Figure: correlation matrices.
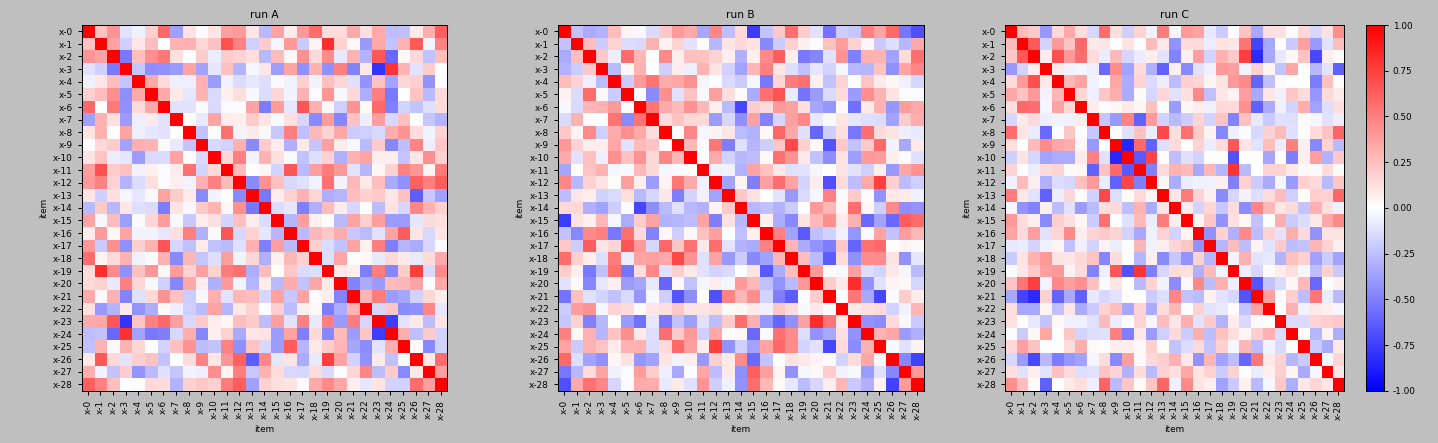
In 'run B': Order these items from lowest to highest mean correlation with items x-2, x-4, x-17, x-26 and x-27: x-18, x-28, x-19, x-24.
x-19, x-28, x-18, x-24
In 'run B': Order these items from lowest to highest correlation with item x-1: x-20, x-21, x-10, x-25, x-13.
x-25, x-10, x-20, x-13, x-21
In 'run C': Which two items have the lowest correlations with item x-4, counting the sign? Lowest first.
x-21, x-26
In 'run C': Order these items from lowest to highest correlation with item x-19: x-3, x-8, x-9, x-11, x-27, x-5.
x-8, x-5, x-27, x-3, x-9, x-11
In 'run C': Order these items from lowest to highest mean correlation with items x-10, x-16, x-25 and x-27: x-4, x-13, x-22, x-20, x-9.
x-9, x-22, x-4, x-13, x-20
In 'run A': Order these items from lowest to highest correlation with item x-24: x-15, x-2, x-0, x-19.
x-2, x-19, x-15, x-0
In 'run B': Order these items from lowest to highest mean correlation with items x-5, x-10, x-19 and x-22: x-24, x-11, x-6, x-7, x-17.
x-11, x-7, x-6, x-24, x-17
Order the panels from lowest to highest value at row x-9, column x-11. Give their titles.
run A, run B, run C
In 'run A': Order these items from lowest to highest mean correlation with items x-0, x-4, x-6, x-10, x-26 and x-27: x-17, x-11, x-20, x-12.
x-20, x-17, x-11, x-12
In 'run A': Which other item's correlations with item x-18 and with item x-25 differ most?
x-0
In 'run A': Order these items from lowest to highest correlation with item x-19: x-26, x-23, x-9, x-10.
x-10, x-9, x-23, x-26
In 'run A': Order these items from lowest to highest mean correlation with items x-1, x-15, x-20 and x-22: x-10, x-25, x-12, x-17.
x-25, x-17, x-10, x-12
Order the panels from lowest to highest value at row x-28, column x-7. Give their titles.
run A, run C, run B
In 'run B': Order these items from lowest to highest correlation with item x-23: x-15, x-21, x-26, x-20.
x-26, x-15, x-21, x-20
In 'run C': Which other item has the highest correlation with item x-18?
x-3
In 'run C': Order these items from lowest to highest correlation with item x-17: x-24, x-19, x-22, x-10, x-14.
x-24, x-22, x-10, x-14, x-19
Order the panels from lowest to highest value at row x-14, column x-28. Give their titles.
run B, run C, run A
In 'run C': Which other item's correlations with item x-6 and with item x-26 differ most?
x-2
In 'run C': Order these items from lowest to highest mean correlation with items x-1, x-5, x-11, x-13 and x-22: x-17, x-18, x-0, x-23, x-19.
x-18, x-17, x-23, x-19, x-0
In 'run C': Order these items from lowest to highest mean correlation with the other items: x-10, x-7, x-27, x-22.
x-10, x-7, x-22, x-27
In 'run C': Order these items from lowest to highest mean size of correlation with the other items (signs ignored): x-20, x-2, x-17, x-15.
x-17, x-15, x-20, x-2
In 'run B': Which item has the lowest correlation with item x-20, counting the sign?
x-8
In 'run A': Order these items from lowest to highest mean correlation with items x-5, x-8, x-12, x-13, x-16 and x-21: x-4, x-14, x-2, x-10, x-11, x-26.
x-14, x-4, x-26, x-10, x-2, x-11
